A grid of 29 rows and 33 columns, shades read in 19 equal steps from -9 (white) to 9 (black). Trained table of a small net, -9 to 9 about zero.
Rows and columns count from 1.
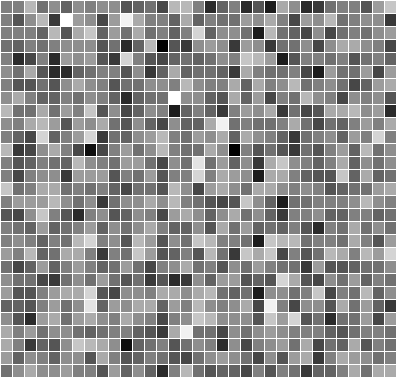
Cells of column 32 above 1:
7
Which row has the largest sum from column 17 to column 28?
1
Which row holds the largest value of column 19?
27
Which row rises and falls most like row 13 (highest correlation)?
14
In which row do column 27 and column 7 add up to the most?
6
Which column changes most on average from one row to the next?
11
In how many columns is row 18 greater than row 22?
10
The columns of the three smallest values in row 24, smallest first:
23, 8, 17
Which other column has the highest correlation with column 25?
9
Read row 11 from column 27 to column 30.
0 -1 2 -2
